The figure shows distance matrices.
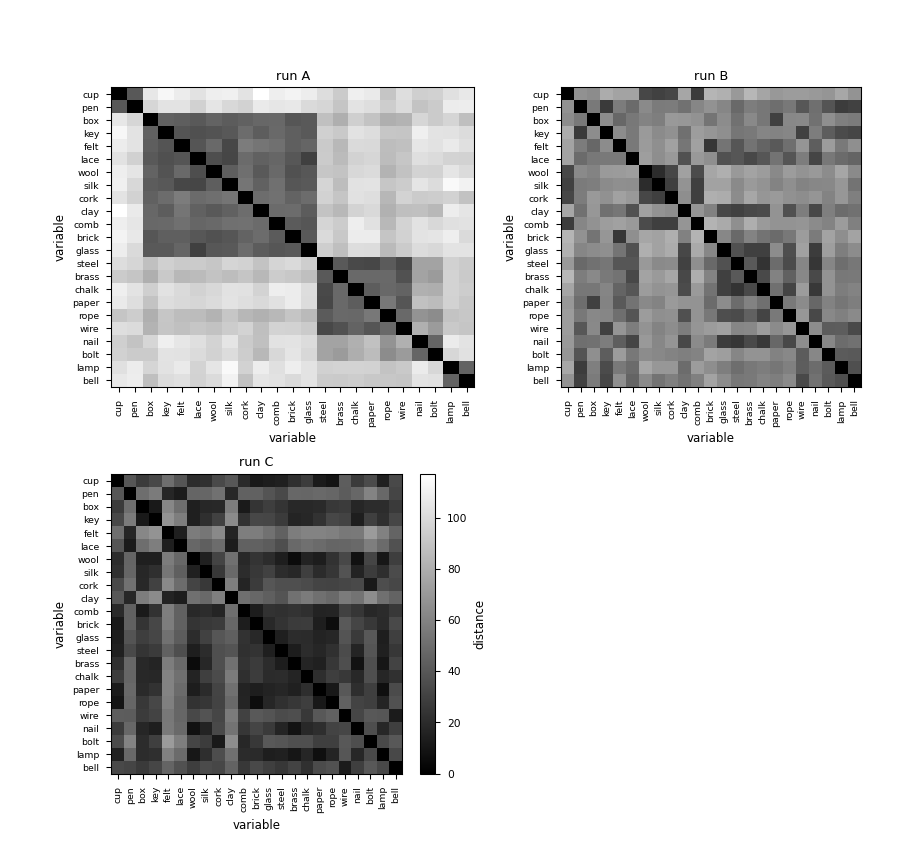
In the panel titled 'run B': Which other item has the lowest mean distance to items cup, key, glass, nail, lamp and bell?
pen
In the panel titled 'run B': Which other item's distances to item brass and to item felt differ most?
brick
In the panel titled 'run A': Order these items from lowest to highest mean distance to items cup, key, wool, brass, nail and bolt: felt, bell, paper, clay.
clay, felt, paper, bell
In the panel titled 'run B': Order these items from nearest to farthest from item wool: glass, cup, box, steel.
cup, box, steel, glass
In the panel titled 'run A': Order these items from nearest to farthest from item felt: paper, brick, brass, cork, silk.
silk, brick, cork, brass, paper
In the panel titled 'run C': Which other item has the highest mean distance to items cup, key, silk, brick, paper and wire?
felt
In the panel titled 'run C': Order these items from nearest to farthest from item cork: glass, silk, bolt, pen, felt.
bolt, silk, glass, pen, felt
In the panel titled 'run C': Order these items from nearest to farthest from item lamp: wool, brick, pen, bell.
wool, brick, bell, pen
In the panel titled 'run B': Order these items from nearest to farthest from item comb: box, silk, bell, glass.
silk, bell, box, glass
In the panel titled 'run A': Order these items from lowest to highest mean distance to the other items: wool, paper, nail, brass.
wool, brass, paper, nail
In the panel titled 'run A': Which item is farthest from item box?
cup
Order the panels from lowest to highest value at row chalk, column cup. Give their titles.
run C, run B, run A
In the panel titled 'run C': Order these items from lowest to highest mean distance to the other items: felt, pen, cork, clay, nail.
nail, cork, pen, clay, felt
